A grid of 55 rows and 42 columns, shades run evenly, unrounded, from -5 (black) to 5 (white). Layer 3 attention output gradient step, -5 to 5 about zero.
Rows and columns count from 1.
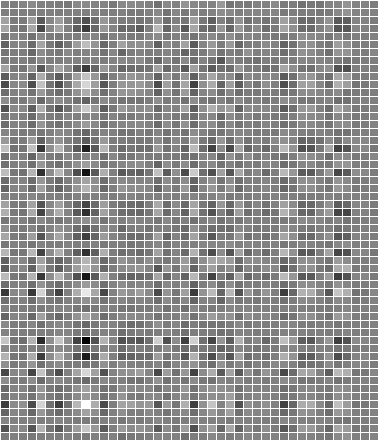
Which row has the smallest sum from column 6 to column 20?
43
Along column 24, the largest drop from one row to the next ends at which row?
35
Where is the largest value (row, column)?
51, 10
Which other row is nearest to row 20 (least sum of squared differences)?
15
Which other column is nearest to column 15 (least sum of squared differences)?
16
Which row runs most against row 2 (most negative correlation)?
8
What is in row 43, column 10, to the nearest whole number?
-5
